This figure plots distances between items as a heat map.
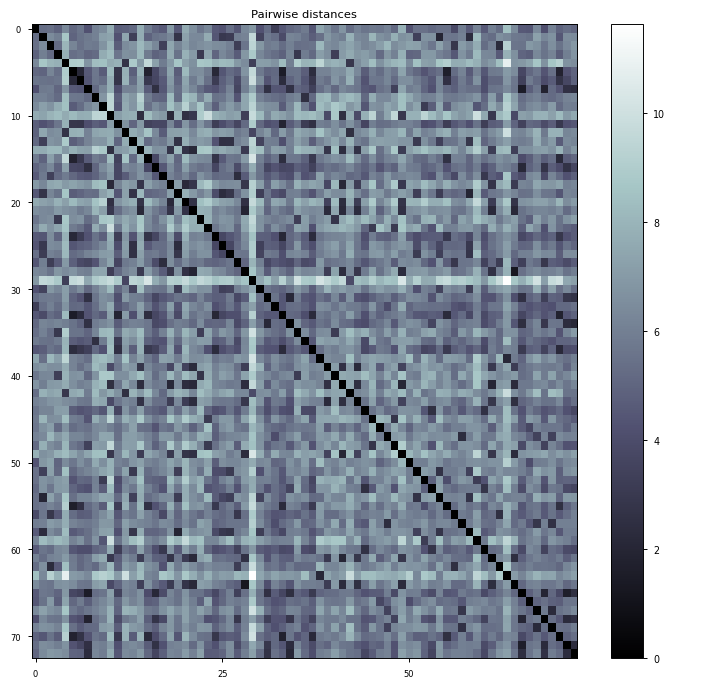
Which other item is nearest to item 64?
28
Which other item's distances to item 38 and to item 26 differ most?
63
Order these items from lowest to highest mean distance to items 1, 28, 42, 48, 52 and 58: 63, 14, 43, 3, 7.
7, 43, 3, 14, 63
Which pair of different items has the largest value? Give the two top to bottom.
29, 63
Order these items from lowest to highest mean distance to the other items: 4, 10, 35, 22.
35, 22, 10, 4
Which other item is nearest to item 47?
57
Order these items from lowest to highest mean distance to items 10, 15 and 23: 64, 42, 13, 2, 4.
64, 13, 2, 42, 4
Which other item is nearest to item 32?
0
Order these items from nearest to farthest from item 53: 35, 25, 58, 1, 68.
68, 25, 58, 1, 35
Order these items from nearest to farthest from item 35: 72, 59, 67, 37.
37, 67, 72, 59
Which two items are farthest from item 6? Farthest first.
29, 4
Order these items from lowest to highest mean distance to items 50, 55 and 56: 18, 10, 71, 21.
71, 21, 18, 10
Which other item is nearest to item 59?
52
